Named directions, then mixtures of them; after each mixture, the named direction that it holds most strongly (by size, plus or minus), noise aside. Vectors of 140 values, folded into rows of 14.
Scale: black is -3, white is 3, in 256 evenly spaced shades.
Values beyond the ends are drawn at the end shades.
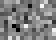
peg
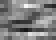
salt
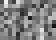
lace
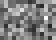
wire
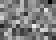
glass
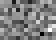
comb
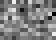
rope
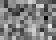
wire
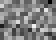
glass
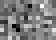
peg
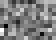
wire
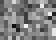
peg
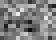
wire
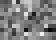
comb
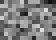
glass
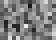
peg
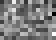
rope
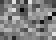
rope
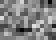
glass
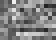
salt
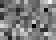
glass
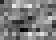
salt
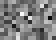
lace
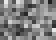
lace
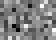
peg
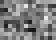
wire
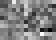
comb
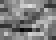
salt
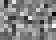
lace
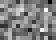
glass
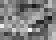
salt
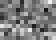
glass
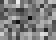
lace
